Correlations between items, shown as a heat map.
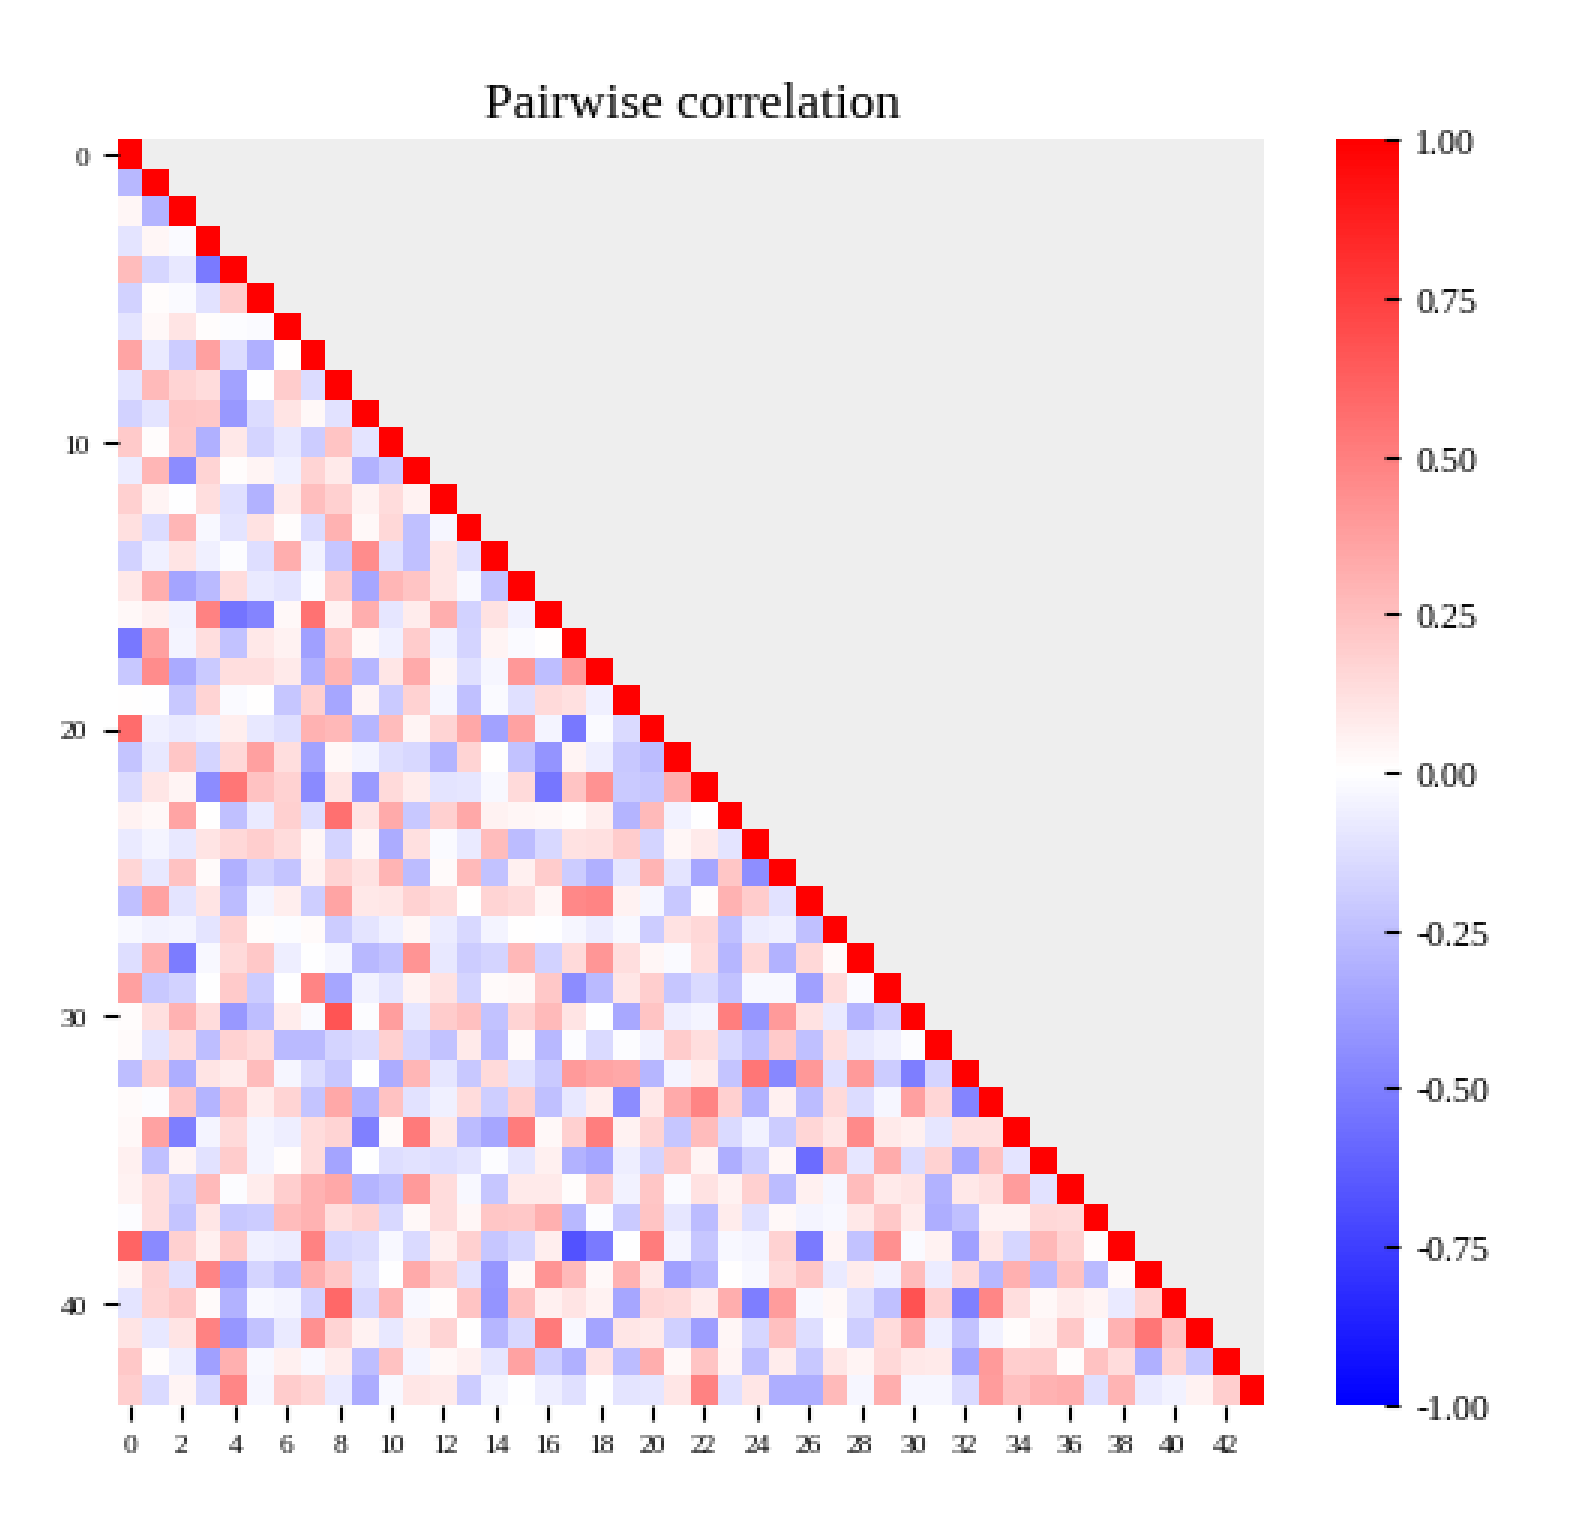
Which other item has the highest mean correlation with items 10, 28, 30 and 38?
20
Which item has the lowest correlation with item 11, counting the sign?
2
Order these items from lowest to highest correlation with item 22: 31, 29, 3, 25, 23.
3, 25, 29, 23, 31
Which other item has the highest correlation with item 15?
34
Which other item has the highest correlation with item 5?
21
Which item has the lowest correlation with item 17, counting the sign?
38
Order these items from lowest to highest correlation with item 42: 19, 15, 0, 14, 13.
19, 14, 13, 0, 15
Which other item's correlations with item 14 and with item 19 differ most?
39
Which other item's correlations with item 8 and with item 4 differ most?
30
